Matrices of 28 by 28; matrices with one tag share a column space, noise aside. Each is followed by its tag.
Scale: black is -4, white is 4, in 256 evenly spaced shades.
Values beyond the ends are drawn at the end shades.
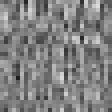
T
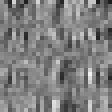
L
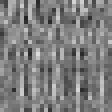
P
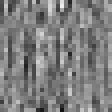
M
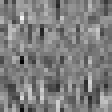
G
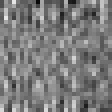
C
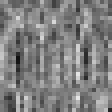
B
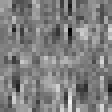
G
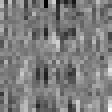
L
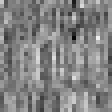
B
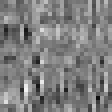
G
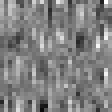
L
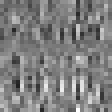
G
